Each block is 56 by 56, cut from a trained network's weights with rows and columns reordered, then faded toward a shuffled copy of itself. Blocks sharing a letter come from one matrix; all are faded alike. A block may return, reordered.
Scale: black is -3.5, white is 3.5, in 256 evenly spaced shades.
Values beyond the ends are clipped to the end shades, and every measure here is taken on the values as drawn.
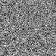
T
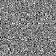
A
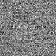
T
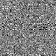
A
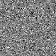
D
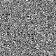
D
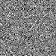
D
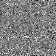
A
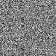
T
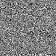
D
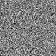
T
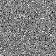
D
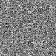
T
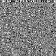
A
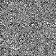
D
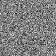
T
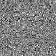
D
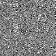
D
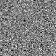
D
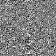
D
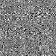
A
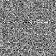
A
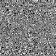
A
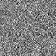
T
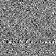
A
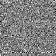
A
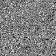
D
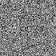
D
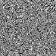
D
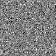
D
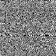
A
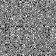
A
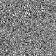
D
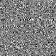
A
